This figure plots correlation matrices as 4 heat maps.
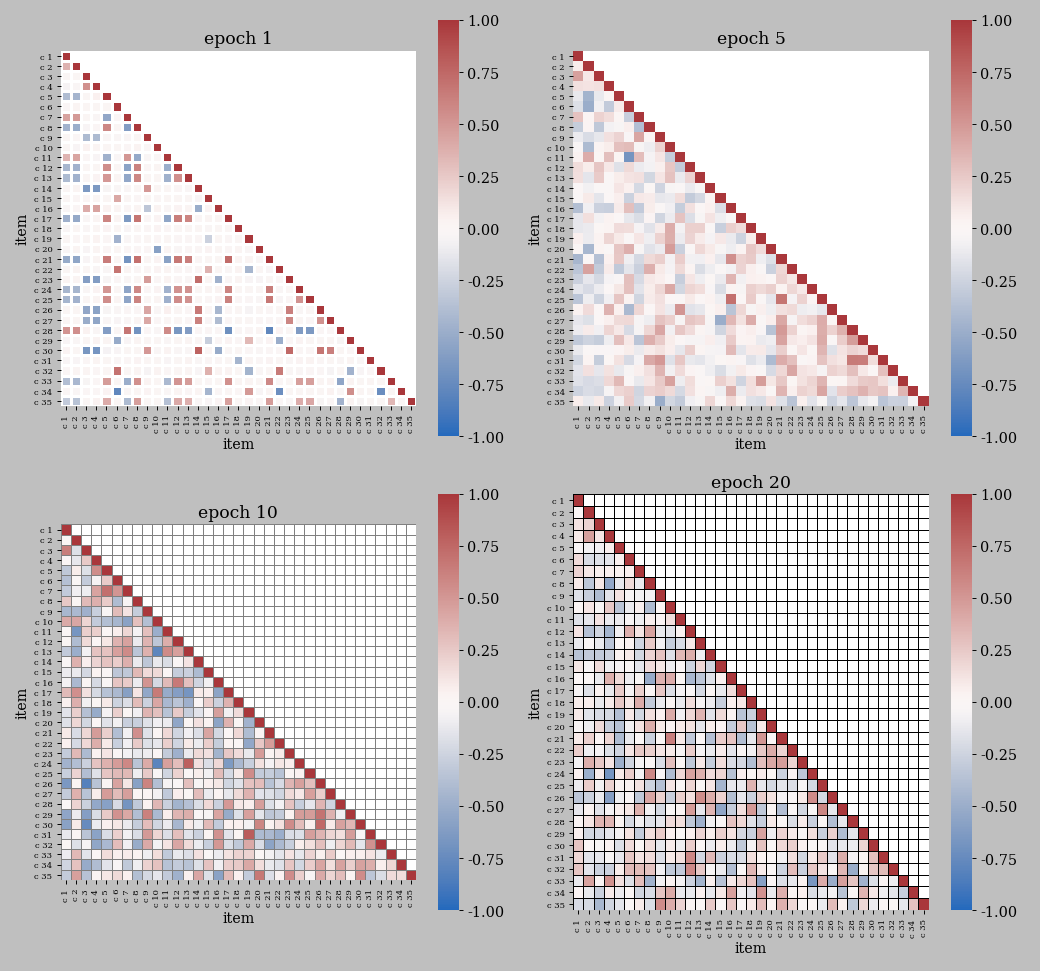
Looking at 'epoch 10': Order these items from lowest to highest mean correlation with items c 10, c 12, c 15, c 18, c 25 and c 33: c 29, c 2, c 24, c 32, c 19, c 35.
c 24, c 35, c 32, c 29, c 2, c 19
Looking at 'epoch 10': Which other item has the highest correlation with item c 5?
c 7
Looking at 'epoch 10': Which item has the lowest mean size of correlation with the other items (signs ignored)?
c 33
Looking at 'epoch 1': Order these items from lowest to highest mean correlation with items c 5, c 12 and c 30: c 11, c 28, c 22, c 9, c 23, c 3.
c 28, c 11, c 3, c 22, c 9, c 23
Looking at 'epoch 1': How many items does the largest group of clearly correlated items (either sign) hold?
15
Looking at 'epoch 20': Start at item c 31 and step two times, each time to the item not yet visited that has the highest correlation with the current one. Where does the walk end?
c 32
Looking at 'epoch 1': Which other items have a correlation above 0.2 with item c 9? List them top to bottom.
c 14, c 23, c 26, c 27, c 30
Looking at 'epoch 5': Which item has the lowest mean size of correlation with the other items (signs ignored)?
c 14
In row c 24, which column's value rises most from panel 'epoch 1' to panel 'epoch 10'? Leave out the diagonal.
c 7
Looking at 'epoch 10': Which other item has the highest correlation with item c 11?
c 13
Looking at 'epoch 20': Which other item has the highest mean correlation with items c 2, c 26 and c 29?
c 13
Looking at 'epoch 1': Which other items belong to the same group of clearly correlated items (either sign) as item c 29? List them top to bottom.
c 6, c 15, c 19, c 22, c 32, c 34
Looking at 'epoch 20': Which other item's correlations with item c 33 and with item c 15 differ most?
c 27
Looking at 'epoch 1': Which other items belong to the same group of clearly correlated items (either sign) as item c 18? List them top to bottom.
c 31
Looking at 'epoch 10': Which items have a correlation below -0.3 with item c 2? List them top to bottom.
c 9, c 11, c 12, c 13, c 16, c 24
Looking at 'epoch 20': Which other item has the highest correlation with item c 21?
c 10
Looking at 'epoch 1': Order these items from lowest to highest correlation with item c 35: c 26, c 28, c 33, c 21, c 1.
c 28, c 1, c 26, c 33, c 21
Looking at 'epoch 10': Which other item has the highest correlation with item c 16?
c 12
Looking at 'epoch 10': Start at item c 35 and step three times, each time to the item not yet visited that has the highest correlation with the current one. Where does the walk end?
c 26
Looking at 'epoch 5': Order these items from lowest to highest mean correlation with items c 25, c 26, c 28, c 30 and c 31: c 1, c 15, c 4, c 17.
c 1, c 15, c 17, c 4
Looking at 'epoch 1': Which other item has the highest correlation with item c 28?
c 7
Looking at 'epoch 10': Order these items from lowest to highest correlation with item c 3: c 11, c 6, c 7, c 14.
c 6, c 7, c 14, c 11
